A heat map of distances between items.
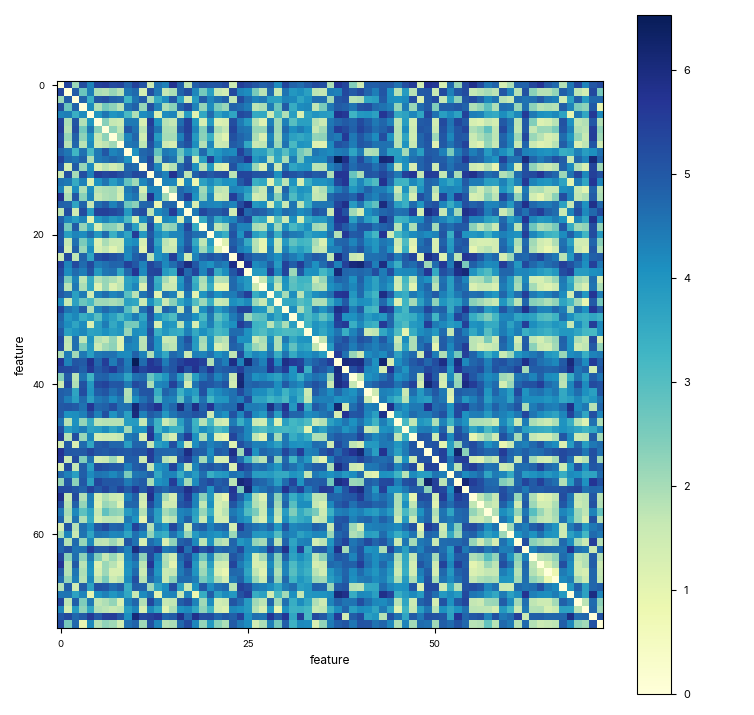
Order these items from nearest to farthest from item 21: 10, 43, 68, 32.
32, 68, 10, 43
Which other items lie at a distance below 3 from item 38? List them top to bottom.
43, 62, 71
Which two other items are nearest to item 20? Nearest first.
44, 37
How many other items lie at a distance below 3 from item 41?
5
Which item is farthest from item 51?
37
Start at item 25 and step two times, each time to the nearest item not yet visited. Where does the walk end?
57
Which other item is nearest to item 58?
11
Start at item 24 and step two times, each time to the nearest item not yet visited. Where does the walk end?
54
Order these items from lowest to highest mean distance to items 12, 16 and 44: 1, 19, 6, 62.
1, 19, 6, 62
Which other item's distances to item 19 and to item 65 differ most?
66
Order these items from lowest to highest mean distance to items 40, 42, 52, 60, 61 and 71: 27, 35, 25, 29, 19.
29, 27, 35, 19, 25
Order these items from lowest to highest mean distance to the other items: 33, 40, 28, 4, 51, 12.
33, 4, 28, 51, 40, 12
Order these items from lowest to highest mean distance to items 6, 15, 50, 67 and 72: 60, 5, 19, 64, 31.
64, 5, 19, 31, 60
